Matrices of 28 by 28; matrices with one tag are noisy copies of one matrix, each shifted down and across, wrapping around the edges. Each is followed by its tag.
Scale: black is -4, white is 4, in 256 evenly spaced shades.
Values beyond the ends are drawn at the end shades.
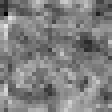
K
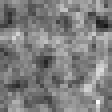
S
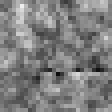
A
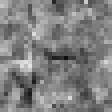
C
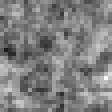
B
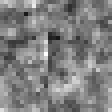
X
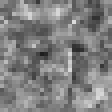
X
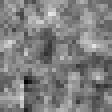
X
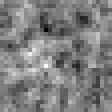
B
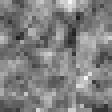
C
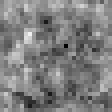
S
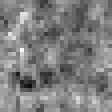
S
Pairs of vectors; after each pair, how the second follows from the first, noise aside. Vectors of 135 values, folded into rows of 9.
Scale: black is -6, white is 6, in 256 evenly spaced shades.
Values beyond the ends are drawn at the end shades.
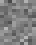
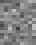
wrapped around.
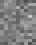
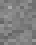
wrapped around, shrunk.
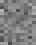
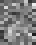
reversed, negated, scaled up.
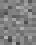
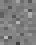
partly zeroed.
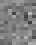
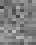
wrapped around.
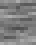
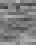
copied.
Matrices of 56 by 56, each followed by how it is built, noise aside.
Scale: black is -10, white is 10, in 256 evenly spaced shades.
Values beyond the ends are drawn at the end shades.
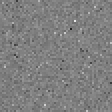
sparse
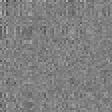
low rank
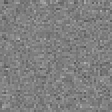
low rank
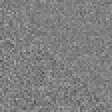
lower triangular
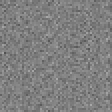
repeating rows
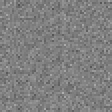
repeating rows
